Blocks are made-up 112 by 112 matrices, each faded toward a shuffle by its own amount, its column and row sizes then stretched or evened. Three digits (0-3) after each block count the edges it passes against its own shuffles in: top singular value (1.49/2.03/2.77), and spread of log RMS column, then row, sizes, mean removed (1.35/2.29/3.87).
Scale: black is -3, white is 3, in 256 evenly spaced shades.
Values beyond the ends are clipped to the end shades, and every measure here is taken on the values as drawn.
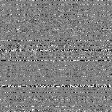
2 0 3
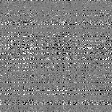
2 2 3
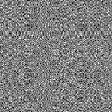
3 1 1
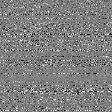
0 0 3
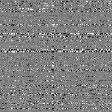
2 1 3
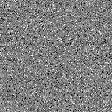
2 0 0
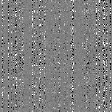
0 3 1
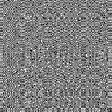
3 0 1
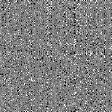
2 2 1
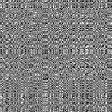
3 2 2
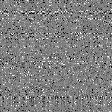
2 0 2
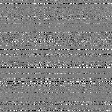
1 1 3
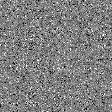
0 1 1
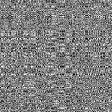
3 0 2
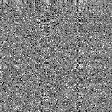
2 1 0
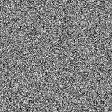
1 0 0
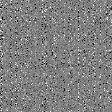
0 2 1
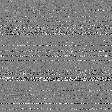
1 0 3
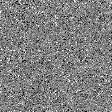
0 1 1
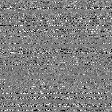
0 0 3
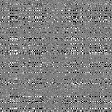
3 2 3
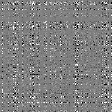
0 3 3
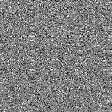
2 0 1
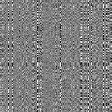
3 3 1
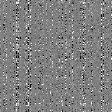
2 3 1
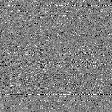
2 0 2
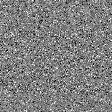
1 0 1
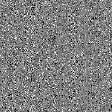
1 2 0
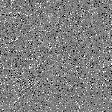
0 1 1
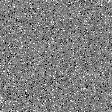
0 1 0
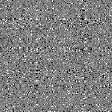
2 1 2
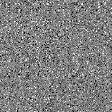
1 1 1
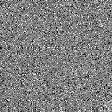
2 0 1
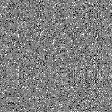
2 1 0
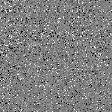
1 1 1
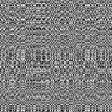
3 1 3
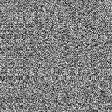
2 0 0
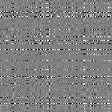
3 2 3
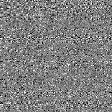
2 0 2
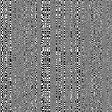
3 3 1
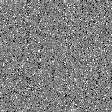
1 1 0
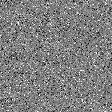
1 0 0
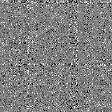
1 2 2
